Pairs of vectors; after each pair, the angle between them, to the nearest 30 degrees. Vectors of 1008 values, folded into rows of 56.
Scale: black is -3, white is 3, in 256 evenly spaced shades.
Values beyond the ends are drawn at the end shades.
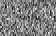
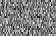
90 degrees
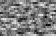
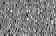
90 degrees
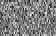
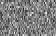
30 degrees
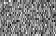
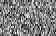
120 degrees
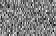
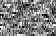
120 degrees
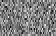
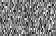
150 degrees
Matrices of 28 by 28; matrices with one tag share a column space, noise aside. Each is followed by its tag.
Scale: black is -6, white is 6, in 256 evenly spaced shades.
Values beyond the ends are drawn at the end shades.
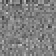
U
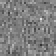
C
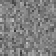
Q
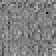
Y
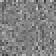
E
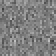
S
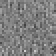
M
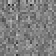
U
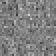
M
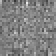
Q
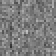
Q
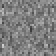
C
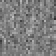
S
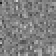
M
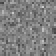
C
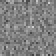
E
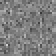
C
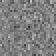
U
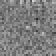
E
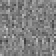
S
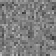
Y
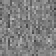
S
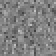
C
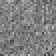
E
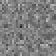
U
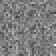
Y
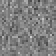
S
